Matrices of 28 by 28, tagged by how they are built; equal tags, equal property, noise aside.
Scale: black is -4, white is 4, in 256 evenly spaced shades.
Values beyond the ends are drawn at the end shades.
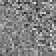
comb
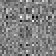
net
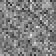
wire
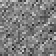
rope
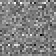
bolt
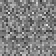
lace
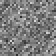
rope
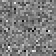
bolt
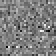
bolt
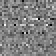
bolt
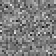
lace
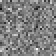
net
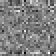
net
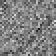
rope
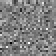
net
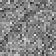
rope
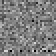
bolt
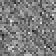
wire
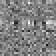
net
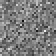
rope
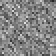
wire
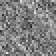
wire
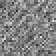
rope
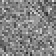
wire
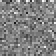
bolt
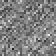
rope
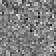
comb
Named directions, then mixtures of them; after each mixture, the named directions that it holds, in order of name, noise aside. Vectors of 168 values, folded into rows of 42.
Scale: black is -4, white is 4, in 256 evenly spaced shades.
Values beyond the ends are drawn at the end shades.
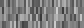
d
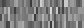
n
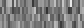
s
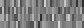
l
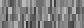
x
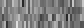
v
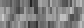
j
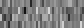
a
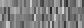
n.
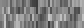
j, s, v.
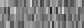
n.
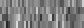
a, v, x.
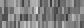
d, j, v.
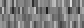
s.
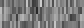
d, j.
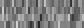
j, l, v.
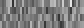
l, s, v.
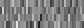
l, v.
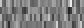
a, s, x.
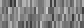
s, x.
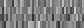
d, j, l.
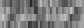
j.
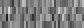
l, x.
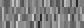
l, n, v.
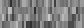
j, x.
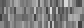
j, n.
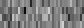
a.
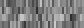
d, j.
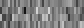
a.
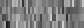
a, n, v.
